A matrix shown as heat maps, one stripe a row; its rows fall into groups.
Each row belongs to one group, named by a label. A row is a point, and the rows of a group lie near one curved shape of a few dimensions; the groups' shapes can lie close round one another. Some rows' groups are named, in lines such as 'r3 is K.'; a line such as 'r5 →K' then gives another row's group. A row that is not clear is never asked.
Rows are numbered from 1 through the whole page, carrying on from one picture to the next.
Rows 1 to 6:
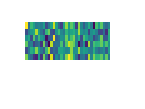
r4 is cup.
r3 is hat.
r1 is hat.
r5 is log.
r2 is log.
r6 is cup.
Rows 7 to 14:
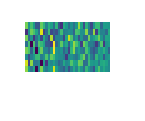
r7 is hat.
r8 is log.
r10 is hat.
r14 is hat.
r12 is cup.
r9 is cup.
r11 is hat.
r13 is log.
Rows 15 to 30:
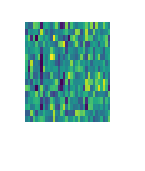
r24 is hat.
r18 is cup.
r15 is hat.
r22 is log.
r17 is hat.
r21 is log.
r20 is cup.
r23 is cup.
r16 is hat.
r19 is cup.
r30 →hat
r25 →hat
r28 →cup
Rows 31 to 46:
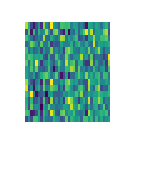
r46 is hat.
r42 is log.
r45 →cup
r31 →cup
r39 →hat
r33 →cup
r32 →hat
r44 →log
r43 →cup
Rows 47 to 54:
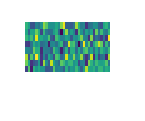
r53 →cup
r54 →hat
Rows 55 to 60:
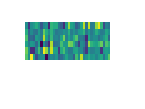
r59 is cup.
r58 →cup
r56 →cup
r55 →cup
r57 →cup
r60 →log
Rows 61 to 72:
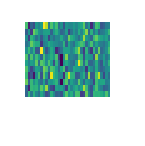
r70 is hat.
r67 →hat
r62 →hat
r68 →cup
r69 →cup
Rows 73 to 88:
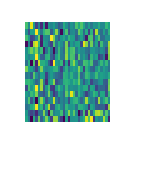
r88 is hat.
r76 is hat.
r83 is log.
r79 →hat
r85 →hat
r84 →log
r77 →log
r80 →hat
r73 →log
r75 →cup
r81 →hat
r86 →log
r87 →cup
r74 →hat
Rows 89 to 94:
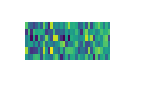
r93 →cup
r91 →hat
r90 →hat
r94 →hat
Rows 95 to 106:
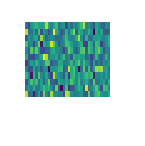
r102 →cup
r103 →hat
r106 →cup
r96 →hat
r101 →log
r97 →hat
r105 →hat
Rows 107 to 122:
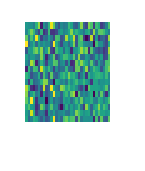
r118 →hat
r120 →hat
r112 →hat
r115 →cup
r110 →hat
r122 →hat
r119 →log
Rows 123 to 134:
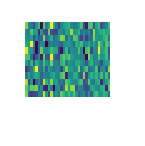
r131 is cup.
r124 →log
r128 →cup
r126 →log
